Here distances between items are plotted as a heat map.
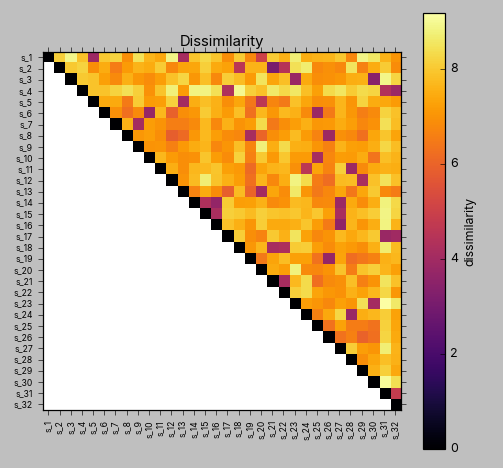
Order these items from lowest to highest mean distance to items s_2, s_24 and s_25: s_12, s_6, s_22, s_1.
s_6, s_22, s_12, s_1
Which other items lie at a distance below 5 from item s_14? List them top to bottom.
s_15, s_16, s_27
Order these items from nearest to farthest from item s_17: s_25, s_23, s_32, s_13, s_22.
s_32, s_13, s_25, s_22, s_23
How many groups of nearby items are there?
10
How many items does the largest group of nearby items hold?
4
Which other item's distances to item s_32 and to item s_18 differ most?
s_4
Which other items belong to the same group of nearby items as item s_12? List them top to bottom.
s_29
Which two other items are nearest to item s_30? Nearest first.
s_3, s_23
